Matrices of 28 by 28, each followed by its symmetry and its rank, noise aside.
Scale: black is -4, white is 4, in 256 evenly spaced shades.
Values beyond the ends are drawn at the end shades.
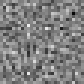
no symmetry, rank six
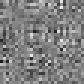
antisymmetric, rank four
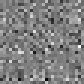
antisymmetric, rank four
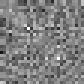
symmetric, rank four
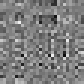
no symmetry, rank four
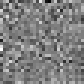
antisymmetric, rank six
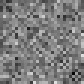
symmetric, rank eight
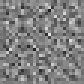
antisymmetric, rank six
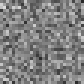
no symmetry, rank eight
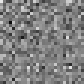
no symmetry, rank six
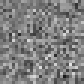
no symmetry, rank eight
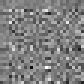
no symmetry, rank four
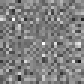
no symmetry, rank four
